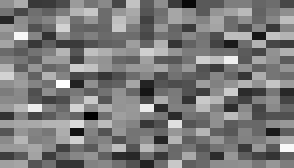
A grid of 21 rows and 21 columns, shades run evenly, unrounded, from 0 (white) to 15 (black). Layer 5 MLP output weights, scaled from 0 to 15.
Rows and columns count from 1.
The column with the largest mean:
14
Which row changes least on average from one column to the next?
7
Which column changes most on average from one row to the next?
6
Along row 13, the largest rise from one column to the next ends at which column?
8
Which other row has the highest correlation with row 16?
18
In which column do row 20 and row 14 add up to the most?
12
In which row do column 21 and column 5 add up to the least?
11
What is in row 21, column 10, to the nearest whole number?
10
